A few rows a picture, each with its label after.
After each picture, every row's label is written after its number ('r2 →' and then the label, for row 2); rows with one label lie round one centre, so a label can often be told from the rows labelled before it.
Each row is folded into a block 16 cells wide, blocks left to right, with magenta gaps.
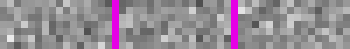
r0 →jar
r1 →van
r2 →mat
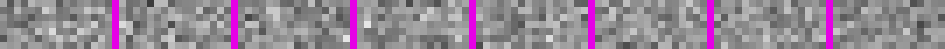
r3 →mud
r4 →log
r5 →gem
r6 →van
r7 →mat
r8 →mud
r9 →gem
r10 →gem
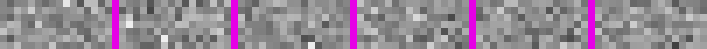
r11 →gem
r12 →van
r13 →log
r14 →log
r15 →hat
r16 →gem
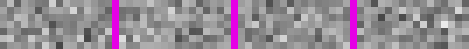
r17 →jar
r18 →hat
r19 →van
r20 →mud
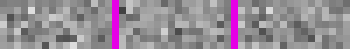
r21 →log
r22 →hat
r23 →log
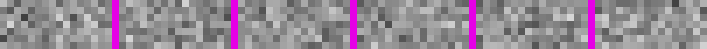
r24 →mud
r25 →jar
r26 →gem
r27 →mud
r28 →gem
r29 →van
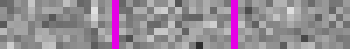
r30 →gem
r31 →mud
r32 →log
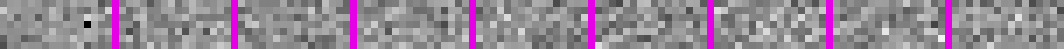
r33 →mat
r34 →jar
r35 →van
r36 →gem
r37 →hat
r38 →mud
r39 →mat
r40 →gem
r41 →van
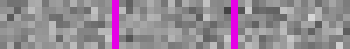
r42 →gem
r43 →gem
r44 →hat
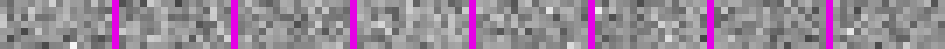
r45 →log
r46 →gem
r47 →jar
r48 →mat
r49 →jar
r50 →mat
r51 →hat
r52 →log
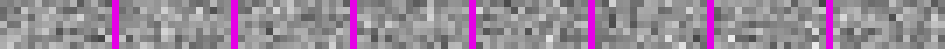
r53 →hat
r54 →hat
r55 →mud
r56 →van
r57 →jar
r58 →mat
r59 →hat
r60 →van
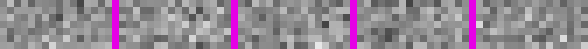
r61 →van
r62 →mud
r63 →mat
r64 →van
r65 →log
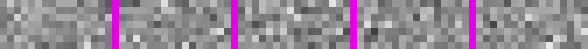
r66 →hat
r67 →hat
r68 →hat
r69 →van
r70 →log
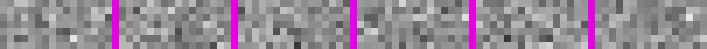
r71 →mat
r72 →hat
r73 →hat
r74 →log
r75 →log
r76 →gem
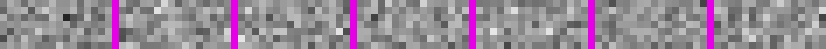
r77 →mud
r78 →mud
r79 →hat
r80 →mat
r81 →gem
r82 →mud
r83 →mat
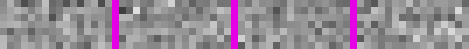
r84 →van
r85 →mud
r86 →mat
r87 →mud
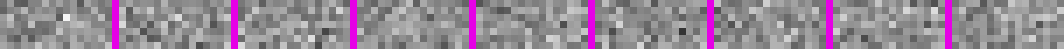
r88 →van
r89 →log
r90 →mud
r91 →mud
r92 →mat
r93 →jar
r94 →mud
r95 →van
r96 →mat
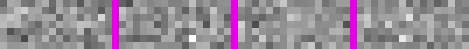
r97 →van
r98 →mat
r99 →log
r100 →van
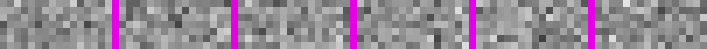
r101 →mat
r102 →gem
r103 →jar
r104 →mud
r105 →hat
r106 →hat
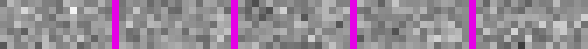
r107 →jar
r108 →van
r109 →mud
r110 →mud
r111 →log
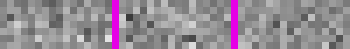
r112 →gem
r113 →log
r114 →hat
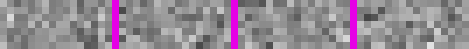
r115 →van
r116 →mud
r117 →gem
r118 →log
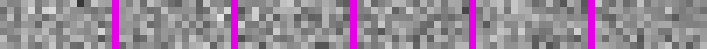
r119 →hat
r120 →mat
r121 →mud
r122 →jar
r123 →hat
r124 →log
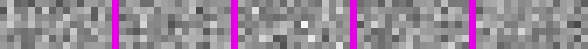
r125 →van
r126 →jar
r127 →mud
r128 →gem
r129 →hat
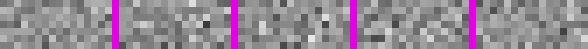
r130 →mat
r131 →mat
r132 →mat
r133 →mat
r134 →gem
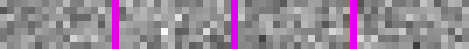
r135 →mud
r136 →hat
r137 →mat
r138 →hat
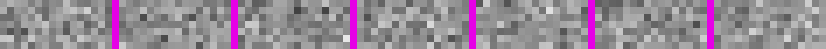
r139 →jar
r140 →mud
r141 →gem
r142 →log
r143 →jar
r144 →gem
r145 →mud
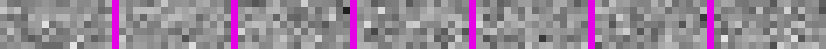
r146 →log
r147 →log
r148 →gem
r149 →van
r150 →log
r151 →mat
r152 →jar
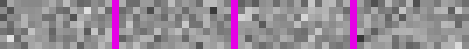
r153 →jar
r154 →mud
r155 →van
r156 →mud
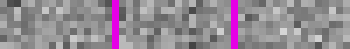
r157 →mud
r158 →hat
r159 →gem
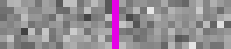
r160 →jar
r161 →log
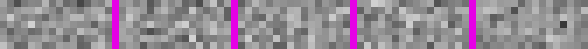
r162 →van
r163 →van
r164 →mat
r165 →hat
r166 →mat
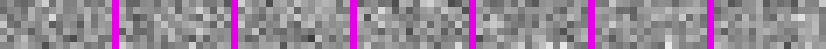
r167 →log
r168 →log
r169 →log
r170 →jar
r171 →gem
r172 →mat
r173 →van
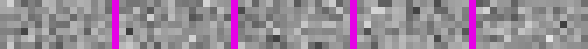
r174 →jar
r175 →mud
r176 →mud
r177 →van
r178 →mat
